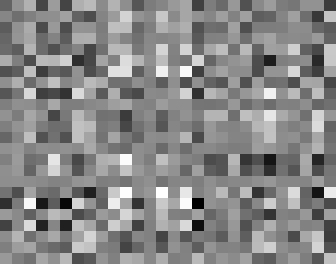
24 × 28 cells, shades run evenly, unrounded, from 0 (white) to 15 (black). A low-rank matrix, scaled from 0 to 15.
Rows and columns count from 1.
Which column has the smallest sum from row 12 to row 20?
11
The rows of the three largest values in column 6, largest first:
19, 21, 9
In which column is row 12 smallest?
27
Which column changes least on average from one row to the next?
13
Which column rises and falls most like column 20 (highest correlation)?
5
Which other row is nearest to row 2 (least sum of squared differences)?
24
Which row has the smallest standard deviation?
17
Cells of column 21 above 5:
21
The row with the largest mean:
15
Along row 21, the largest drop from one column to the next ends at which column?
7
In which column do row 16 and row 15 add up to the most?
23
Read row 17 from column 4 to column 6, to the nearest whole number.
7 7 7
